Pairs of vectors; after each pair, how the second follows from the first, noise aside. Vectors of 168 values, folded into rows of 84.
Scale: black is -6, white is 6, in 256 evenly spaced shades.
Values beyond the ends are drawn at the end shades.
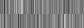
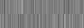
shrunk.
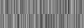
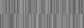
wrapped around, shrunk.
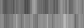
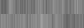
wrapped around, shrunk.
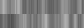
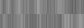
reversed, shrunk.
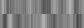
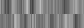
wrapped around, negated.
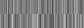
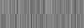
reversed, shrunk.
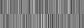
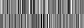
negated, scaled up.
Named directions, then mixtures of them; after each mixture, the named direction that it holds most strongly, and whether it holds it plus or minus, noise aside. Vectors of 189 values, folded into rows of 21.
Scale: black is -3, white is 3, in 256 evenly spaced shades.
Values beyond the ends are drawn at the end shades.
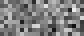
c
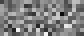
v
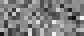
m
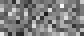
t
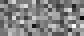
c, minus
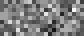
v, plus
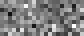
c, minus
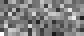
m, minus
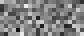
v, minus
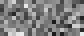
t, minus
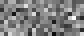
m, minus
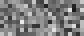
c, minus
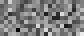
v, minus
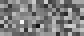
c, minus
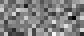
m, plus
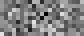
t, plus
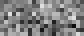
m, minus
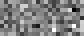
c, minus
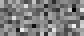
c, minus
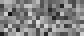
v, minus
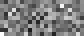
m, minus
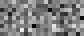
c, minus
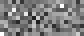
t, plus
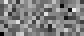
t, minus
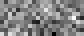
m, minus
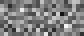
v, plus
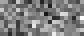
m, plus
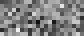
m, minus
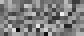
v, minus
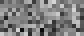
m, minus
